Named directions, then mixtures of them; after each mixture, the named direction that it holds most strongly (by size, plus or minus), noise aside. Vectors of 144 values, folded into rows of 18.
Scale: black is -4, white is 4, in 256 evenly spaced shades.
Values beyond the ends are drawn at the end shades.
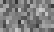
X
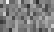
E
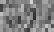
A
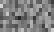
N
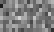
N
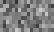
X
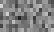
N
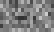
N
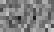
A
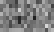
A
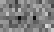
N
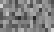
N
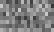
N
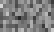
N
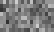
X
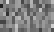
E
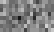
A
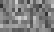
N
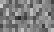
N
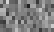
E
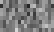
X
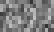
A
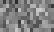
X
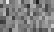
E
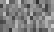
E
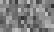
X
